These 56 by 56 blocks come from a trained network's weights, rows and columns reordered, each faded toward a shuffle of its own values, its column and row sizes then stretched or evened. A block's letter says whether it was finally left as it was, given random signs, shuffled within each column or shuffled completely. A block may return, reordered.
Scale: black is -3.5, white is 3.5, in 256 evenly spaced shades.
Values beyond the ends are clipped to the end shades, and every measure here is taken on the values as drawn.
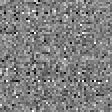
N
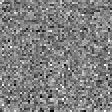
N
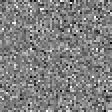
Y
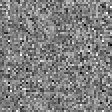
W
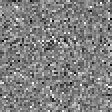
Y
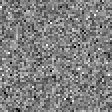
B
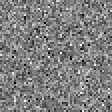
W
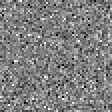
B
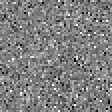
B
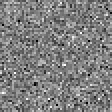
B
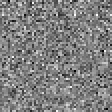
N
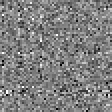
Y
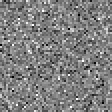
B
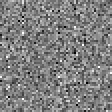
W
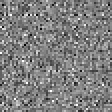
N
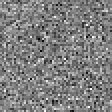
N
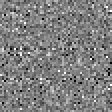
N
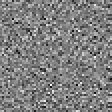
N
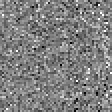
W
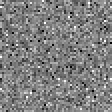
W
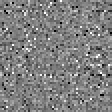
N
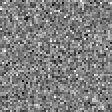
B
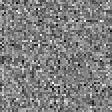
Y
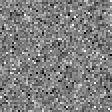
B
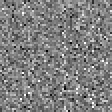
W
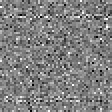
N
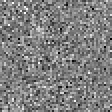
W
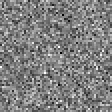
B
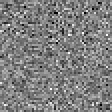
N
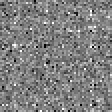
Y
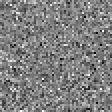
Y
